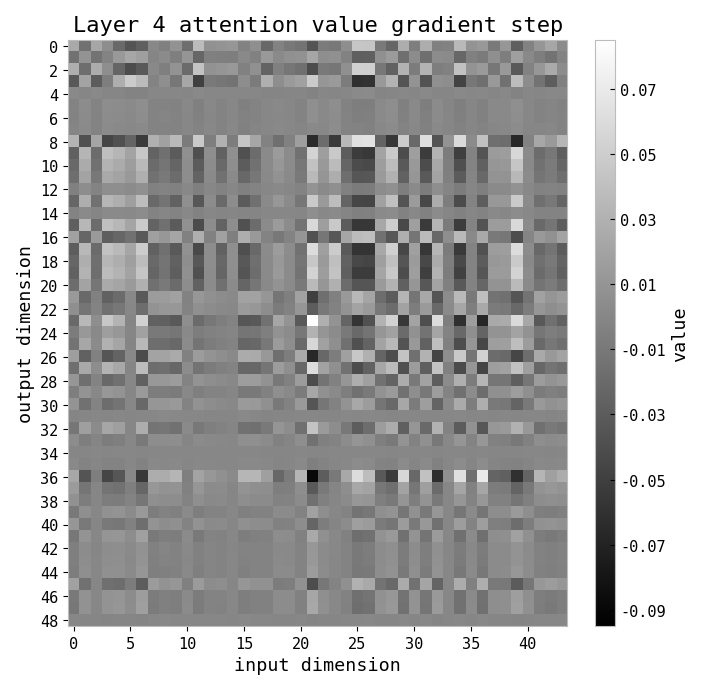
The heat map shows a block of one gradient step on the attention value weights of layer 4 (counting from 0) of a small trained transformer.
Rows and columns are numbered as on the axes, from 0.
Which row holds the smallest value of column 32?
36
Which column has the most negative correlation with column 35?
17
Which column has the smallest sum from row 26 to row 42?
21
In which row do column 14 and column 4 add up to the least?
8
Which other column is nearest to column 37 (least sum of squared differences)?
22
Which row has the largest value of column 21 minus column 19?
23
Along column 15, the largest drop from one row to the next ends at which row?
9
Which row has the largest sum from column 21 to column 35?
2
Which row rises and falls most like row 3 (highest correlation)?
1
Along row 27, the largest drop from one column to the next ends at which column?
29
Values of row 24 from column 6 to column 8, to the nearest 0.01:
0.02 -0.01 -0.01
